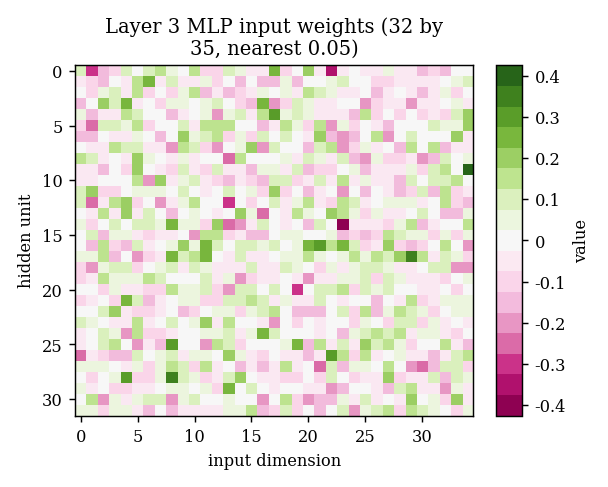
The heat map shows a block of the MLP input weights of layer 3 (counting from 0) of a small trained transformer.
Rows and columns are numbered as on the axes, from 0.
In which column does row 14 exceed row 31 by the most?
8
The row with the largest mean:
17
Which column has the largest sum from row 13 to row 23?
11
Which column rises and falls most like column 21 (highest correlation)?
9
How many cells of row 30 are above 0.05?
8
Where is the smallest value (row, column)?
14, 23
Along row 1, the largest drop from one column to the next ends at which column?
7
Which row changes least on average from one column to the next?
19
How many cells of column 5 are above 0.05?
14
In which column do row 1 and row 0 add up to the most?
6
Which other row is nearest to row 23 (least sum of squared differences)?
29
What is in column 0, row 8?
0.15
